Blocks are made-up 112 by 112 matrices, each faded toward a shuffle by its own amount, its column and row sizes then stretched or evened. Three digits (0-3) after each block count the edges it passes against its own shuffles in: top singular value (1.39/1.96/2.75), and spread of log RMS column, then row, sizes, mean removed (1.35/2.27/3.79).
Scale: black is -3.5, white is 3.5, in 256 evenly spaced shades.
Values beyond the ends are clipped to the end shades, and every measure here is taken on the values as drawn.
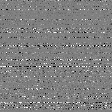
1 0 3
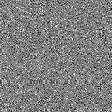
2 0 0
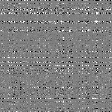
2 2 3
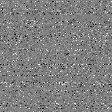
1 0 2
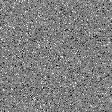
1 0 0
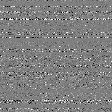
2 0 3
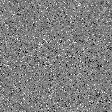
0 0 1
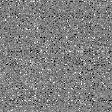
1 1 2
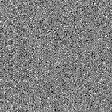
2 0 0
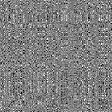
3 2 0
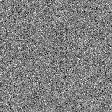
1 0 0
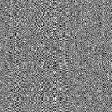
3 2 0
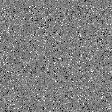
1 1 1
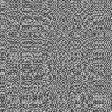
3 0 1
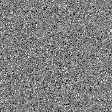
0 1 0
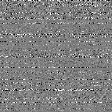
1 1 3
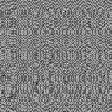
3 0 0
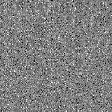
2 1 0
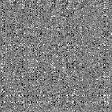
2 2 2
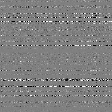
2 1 3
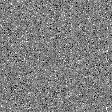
0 1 0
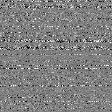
1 0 3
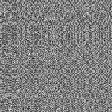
3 0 0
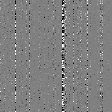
3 3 0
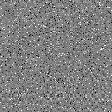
2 0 0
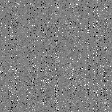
0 2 1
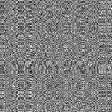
3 2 0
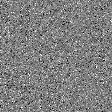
0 1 0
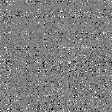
0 2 2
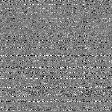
0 1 3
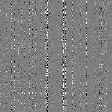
2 3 1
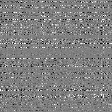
1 1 3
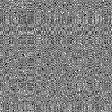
3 0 1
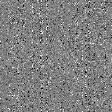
0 2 0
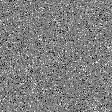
0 0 0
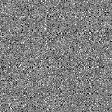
2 1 1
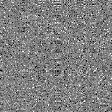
2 1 1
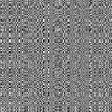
3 3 2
